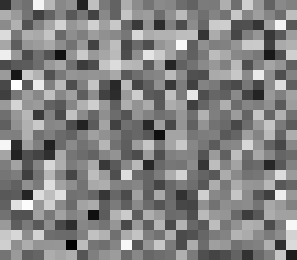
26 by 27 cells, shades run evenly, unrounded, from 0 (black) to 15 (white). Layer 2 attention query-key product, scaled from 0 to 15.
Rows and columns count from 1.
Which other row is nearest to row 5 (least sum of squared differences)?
23
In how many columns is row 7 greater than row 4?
8
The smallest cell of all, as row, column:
25, 7
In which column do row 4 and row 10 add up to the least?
19
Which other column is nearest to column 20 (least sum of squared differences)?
21
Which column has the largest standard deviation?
2
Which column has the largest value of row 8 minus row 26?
24
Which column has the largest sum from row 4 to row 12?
17
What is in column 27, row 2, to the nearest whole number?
11
